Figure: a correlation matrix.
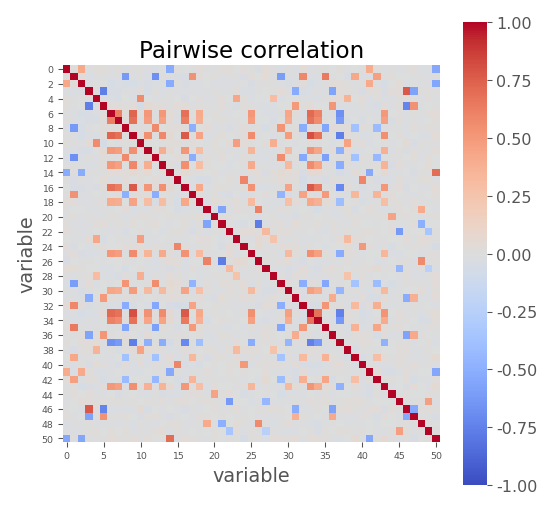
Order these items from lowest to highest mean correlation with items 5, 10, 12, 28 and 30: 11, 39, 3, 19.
3, 39, 19, 11
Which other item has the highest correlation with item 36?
5
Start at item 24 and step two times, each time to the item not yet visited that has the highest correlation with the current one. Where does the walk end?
40
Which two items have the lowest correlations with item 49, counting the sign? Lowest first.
22, 27
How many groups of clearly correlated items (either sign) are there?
9
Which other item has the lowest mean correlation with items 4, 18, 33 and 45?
37
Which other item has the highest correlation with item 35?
1
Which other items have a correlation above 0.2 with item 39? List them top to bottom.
1, 17, 32, 35, 42
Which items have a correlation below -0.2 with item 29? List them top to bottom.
1, 17, 32, 35, 39, 42
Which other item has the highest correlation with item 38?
10
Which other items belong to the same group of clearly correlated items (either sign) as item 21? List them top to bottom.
19, 26, 48
